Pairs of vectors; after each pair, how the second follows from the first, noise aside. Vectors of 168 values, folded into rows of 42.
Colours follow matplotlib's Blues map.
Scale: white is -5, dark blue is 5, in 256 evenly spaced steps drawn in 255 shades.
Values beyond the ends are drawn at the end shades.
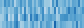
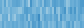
reversed, negated, shrunk.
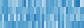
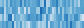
shuffled.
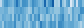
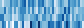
reversed, scaled up.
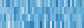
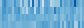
reversed, negated, partly zeroed.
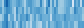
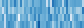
shuffled.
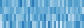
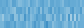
wrapped around, shrunk.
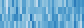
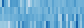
reversed, negated, partly zeroed.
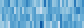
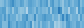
wrapped around, shrunk.
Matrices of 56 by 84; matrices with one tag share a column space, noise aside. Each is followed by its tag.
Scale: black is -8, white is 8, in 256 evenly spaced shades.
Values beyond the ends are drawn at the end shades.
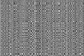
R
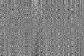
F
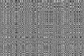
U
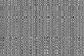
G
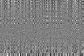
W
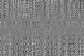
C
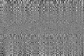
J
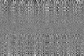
J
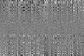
J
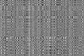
G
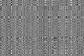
G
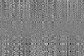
C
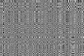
U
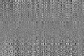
C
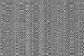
R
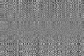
C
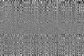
J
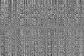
F
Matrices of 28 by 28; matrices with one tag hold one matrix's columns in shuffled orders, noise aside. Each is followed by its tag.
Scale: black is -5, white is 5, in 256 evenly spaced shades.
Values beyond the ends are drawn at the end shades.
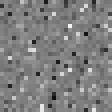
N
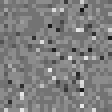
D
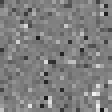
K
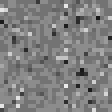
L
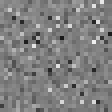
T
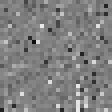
K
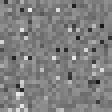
D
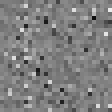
L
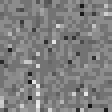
K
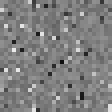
N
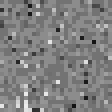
K
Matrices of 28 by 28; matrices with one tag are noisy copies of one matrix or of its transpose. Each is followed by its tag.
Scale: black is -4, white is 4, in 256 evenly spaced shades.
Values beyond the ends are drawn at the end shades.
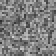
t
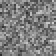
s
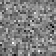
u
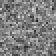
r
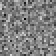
u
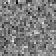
s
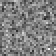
u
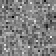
r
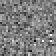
u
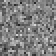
u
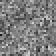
t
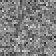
t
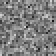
t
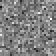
t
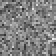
r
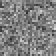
s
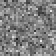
s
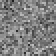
r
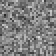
u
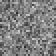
r
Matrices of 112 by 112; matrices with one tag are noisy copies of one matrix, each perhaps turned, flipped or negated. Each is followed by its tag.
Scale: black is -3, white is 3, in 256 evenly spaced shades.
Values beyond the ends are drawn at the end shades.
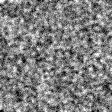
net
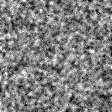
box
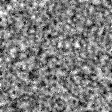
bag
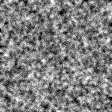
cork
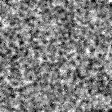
net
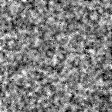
box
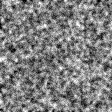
cork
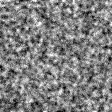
box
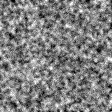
cork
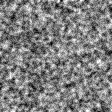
cork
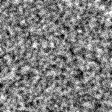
bag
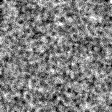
net
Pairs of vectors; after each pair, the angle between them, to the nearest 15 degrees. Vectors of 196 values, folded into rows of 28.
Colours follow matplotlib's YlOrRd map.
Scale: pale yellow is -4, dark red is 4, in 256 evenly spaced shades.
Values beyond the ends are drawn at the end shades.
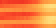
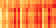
120 degrees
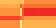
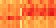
30 degrees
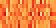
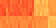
75 degrees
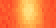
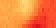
75 degrees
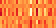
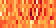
135 degrees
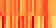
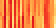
45 degrees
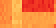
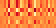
90 degrees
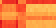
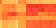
165 degrees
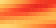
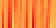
90 degrees
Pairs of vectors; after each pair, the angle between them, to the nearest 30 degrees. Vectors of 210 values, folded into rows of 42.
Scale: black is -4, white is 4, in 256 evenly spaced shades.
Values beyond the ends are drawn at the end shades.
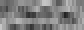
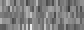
120 degrees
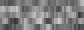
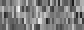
60 degrees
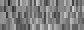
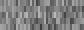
150 degrees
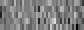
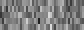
60 degrees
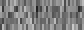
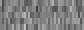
60 degrees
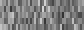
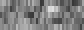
60 degrees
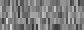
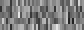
150 degrees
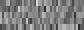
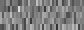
30 degrees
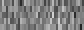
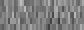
150 degrees
